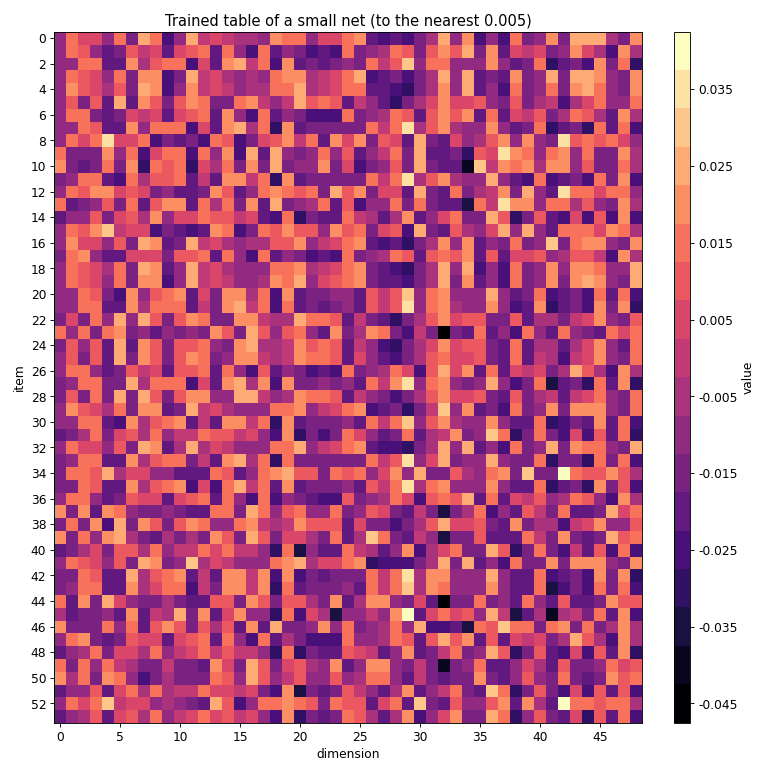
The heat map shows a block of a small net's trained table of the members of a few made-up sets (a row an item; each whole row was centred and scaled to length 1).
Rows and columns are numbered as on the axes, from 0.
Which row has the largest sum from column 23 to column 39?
34
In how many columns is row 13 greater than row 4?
22
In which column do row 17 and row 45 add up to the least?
23
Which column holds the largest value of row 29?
32
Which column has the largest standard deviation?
29
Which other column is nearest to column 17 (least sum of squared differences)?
2
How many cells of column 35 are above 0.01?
8
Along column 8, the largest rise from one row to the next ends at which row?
16
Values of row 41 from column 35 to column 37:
-0.02 -0.01 -0.025
